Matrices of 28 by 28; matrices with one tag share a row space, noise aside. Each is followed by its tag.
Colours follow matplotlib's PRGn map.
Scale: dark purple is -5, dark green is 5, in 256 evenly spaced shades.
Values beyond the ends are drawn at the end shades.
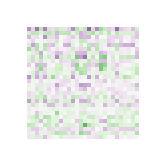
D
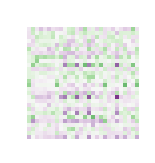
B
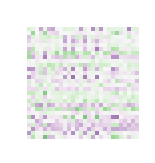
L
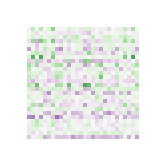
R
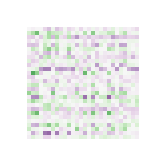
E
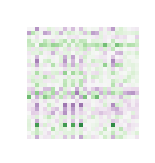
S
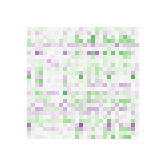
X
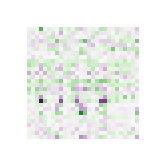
D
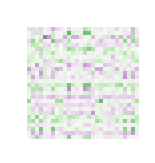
R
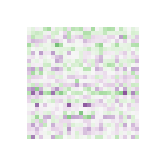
R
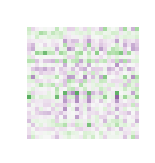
B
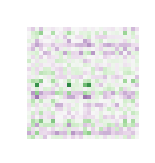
R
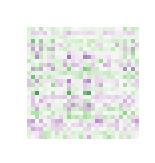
R
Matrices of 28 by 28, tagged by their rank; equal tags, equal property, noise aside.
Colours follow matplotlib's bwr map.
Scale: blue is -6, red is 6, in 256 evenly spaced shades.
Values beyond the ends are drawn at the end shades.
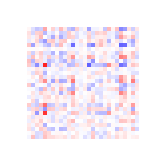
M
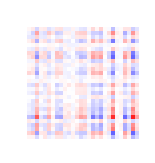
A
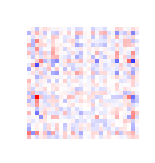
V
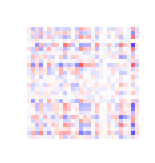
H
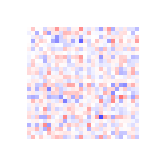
V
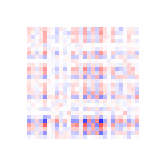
A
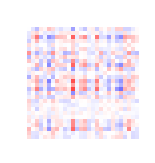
H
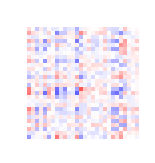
H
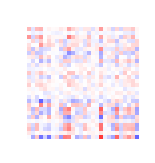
H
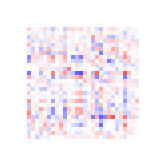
M
